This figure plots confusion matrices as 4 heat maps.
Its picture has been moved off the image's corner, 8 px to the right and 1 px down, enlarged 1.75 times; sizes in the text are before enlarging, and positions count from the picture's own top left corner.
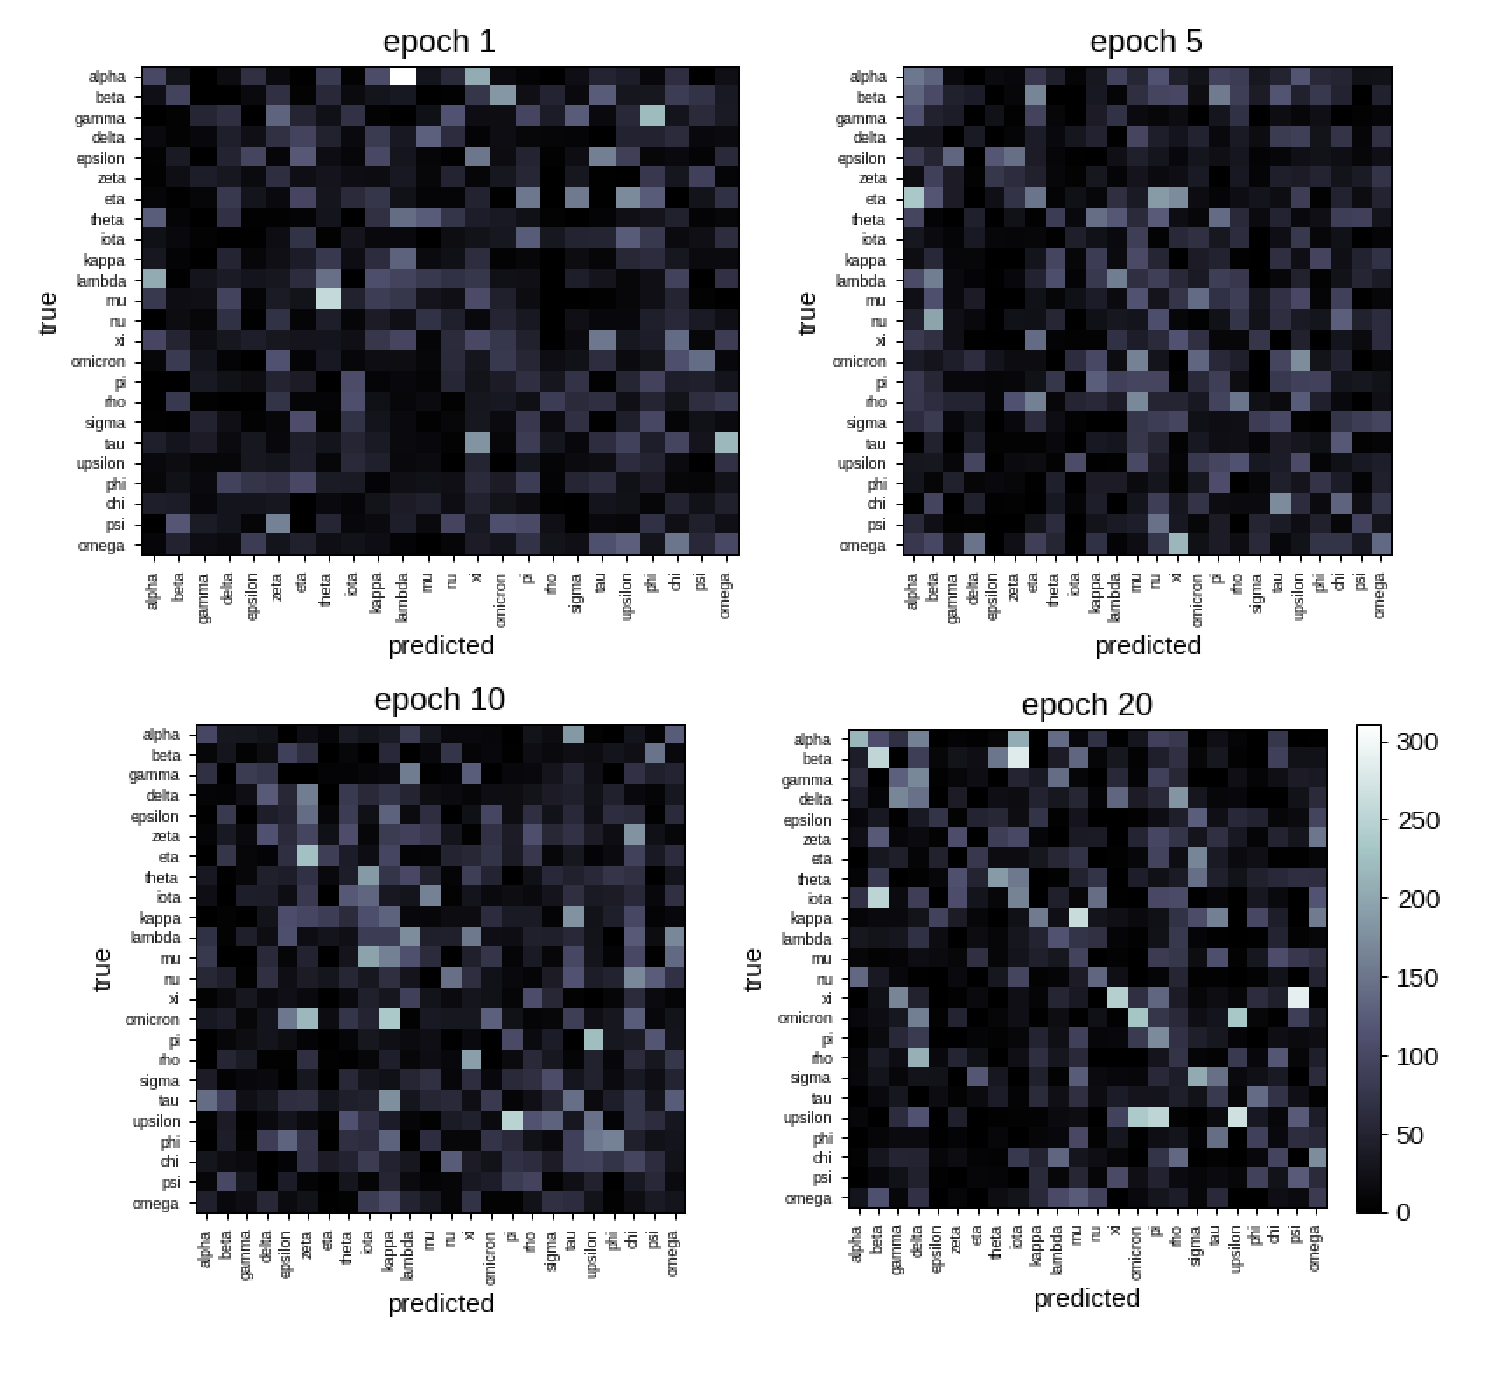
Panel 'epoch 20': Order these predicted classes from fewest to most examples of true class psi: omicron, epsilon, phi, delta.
epsilon, omicron, delta, phi
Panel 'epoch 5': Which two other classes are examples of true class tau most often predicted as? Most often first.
chi, mu
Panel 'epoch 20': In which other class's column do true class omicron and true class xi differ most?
upsilon
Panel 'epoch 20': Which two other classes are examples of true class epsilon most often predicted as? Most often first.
sigma, omega
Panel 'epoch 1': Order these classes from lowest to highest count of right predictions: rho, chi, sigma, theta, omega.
theta, chi, sigma, rho, omega
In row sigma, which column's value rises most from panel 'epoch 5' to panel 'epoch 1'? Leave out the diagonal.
phi
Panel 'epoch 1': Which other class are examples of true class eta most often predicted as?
upsilon
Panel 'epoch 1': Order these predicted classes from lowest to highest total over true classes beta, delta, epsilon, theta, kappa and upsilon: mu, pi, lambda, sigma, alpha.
sigma, pi, alpha, mu, lambda
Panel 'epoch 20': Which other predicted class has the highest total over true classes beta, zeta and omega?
iota
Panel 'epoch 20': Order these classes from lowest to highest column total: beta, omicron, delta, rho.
omicron, beta, rho, delta
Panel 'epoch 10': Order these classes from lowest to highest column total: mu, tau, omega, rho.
mu, rho, omega, tau
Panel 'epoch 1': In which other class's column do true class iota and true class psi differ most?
zeta
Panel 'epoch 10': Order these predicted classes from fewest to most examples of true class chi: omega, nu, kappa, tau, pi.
omega, kappa, pi, tau, nu
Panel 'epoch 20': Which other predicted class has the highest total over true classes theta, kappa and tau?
mu
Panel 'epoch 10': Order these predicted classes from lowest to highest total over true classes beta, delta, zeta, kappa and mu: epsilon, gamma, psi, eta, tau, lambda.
gamma, eta, psi, lambda, epsilon, tau
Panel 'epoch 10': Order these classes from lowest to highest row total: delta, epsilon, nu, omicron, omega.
omega, delta, epsilon, nu, omicron
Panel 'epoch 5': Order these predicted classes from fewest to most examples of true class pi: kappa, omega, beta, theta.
omega, beta, theta, kappa
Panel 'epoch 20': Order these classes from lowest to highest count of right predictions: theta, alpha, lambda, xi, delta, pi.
lambda, delta, pi, theta, alpha, xi
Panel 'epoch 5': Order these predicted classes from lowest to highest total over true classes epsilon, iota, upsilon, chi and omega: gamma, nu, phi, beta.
phi, gamma, nu, beta
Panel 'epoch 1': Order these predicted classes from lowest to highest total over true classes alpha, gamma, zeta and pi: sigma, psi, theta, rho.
rho, theta, psi, sigma
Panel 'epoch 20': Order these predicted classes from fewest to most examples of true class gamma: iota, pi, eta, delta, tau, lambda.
tau, eta, iota, pi, lambda, delta
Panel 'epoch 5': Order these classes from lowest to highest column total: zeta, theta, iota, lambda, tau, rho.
iota, zeta, theta, lambda, rho, tau
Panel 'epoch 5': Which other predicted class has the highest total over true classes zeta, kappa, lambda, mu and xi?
beta
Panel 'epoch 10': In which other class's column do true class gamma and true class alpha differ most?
tau
